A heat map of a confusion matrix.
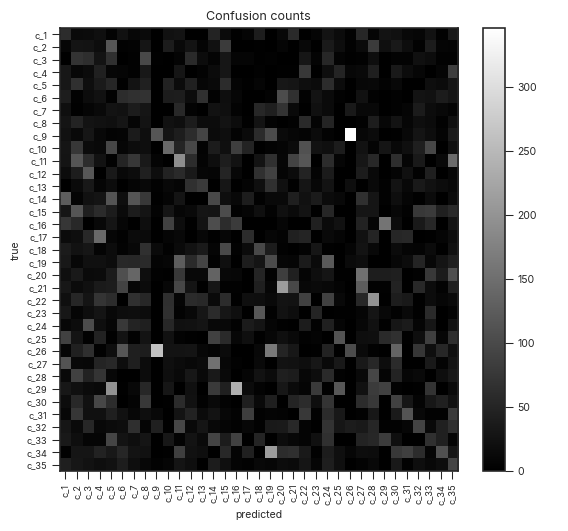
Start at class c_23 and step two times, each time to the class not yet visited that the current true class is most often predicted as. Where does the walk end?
c_15
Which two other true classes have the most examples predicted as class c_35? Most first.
c_11, c_20
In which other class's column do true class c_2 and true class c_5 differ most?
c_28
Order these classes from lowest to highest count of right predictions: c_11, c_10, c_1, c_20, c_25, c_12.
c_12, c_1, c_20, c_25, c_10, c_11
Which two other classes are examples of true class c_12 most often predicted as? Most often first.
c_3, c_19
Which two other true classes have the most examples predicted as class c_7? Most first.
c_20, c_14
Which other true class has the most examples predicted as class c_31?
c_34
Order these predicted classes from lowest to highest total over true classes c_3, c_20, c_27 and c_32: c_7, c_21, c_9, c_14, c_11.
c_9, c_21, c_11, c_7, c_14
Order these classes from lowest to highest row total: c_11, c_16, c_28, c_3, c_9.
c_3, c_28, c_16, c_9, c_11
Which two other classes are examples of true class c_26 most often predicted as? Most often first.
c_9, c_19
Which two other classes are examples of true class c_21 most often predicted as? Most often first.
c_20, c_27
